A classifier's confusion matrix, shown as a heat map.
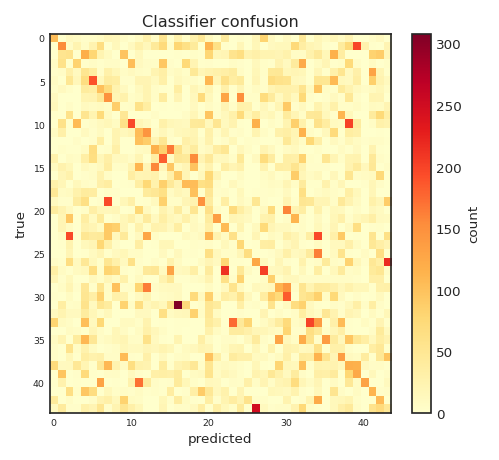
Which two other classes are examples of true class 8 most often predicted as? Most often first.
30, 11
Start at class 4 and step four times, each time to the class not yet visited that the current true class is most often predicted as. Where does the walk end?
24
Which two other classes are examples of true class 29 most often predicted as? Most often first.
12, 30
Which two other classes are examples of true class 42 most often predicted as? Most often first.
34, 9
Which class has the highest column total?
20
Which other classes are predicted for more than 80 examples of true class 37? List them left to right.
9, 20, 34, 43
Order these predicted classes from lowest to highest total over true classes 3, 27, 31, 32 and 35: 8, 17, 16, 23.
23, 8, 17, 16
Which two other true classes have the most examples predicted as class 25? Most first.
33, 42
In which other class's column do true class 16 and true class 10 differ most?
38
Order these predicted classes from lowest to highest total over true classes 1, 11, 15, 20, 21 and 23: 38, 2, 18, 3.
3, 38, 18, 2
